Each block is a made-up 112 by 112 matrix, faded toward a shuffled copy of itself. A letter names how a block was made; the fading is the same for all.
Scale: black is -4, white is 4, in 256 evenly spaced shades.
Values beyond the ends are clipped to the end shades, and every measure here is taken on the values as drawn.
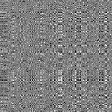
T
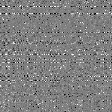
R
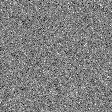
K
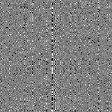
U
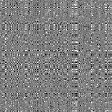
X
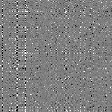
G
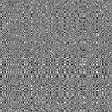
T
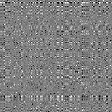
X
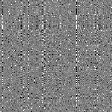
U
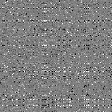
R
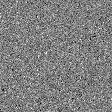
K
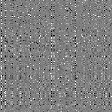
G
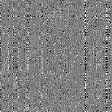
U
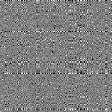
X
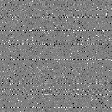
R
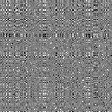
T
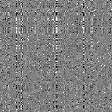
U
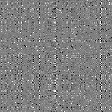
G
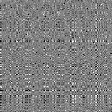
X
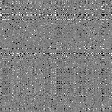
R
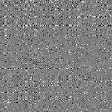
R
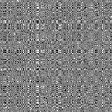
T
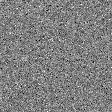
K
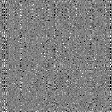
U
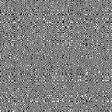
R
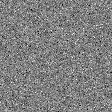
K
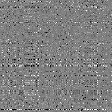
R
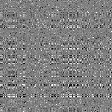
X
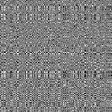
T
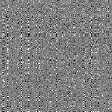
U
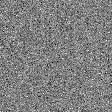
K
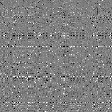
R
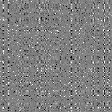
G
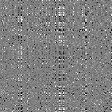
G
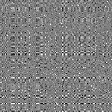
X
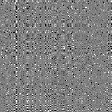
G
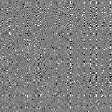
G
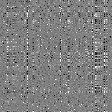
G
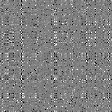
G
